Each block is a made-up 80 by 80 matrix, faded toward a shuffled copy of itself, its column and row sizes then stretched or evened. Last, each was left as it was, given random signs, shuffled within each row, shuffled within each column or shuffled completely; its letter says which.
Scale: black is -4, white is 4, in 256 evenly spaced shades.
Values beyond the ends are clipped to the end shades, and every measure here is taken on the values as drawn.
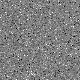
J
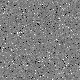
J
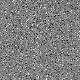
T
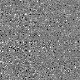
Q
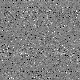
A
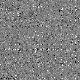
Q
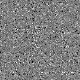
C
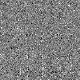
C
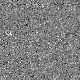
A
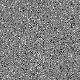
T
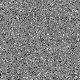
A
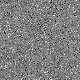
J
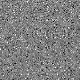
Q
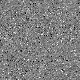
A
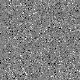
C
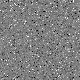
J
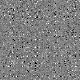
Q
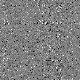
C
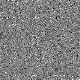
A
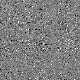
C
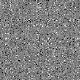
Q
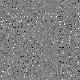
C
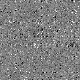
Q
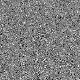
C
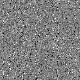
T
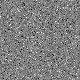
J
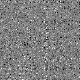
Q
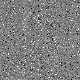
T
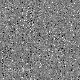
T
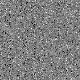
T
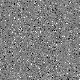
T
